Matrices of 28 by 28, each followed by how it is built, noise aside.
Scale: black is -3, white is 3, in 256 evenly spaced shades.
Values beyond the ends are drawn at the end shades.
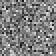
repeating rows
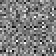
low rank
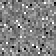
sparse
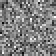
noise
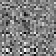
low rank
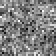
smooth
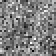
smooth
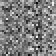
repeating rows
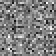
low rank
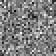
noise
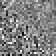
lower triangular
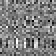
low rank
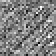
Hankel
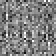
low rank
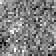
smooth
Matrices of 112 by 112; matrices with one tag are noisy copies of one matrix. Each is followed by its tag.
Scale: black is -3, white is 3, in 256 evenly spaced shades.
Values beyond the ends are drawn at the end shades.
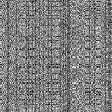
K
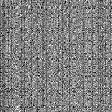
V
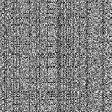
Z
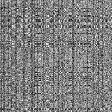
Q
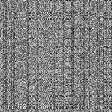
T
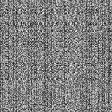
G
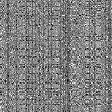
K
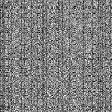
V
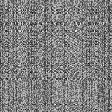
G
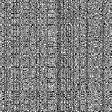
Z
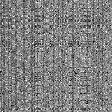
Q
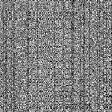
T
